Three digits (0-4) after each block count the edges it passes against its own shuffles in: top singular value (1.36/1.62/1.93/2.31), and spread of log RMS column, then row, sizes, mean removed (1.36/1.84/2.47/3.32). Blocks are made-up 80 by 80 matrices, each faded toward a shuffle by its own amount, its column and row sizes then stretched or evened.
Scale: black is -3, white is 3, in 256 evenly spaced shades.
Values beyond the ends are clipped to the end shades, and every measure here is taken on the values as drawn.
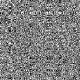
3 2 1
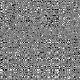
4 2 3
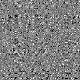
3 0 2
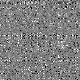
3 1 3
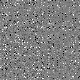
0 3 2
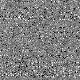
1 0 3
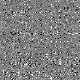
0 2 3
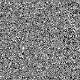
1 2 2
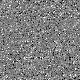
1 0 1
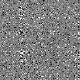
2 3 2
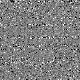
0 0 3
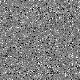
1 1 1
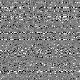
4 0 4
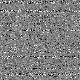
0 0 3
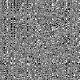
3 3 2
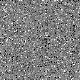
1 2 1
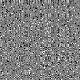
4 1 0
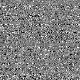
0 0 3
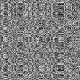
4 0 2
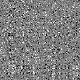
3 2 1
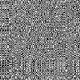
4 2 1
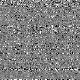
1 1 4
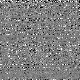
0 0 4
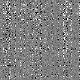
0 4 3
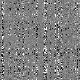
1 4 2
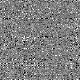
2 2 3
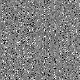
0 3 0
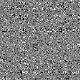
1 2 3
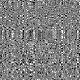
4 2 2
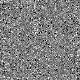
0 2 0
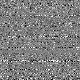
1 0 4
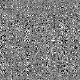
1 3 3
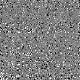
3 2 3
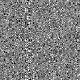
3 2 0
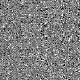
2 2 0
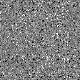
1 1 1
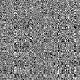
4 3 1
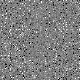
1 3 1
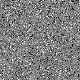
0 1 0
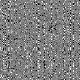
4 3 0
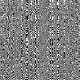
4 4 0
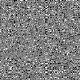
3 1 2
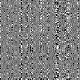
4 4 2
